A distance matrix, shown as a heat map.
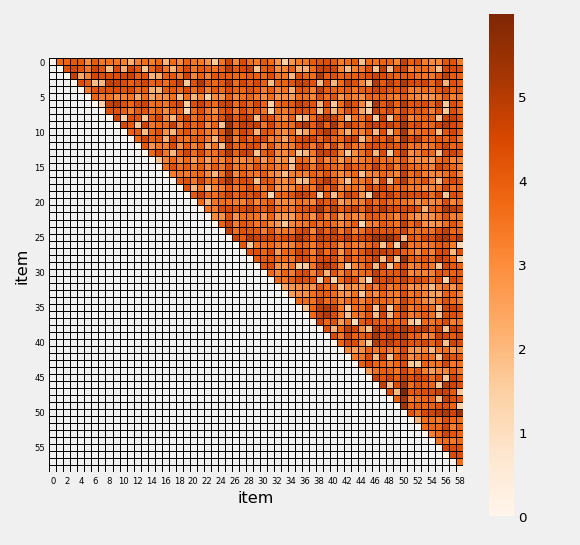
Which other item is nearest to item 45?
31
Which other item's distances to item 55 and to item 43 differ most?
37
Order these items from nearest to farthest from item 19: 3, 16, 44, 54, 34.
3, 44, 16, 54, 34
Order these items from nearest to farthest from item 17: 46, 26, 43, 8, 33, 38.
8, 46, 33, 43, 26, 38
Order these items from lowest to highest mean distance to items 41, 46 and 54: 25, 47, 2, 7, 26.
26, 7, 2, 47, 25
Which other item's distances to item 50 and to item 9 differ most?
25
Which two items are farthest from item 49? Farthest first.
50, 25
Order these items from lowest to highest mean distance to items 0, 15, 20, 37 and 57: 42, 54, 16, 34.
34, 54, 16, 42
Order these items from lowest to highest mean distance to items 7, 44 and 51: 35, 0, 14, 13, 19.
19, 0, 14, 13, 35
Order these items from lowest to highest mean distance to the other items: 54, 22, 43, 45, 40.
22, 54, 43, 45, 40
